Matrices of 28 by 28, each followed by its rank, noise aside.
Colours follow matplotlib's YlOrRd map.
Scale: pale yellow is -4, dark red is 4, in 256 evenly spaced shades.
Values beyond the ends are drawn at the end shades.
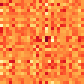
three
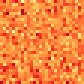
eight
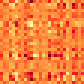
three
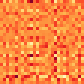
three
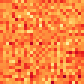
eight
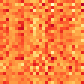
three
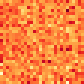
six
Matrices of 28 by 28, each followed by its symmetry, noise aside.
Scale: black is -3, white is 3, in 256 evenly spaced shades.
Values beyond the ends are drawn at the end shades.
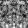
mirrored left to right.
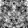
mirrored left to right.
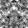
mirrored left to right.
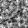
symmetric.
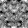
mirrored left to right.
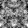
mirrored left to right.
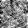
no symmetry.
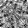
symmetric.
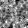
same after a half turn.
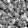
antisymmetric.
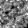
symmetric.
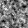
same after a half turn.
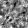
symmetric across the other diagonal.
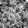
symmetric across the other diagonal.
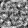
same after a half turn.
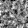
antisymmetric.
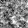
no symmetry.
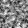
no symmetry.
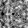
mirrored top to bottom.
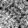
symmetric across the other diagonal.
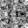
mirrored top to bottom.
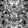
mirrored left to right.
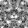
mirrored left to right.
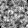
same after a half turn.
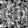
mirrored top to bottom.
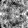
mirrored top to bottom.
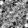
same after a half turn.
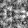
mirrored top to bottom.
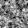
antisymmetric.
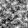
no symmetry.
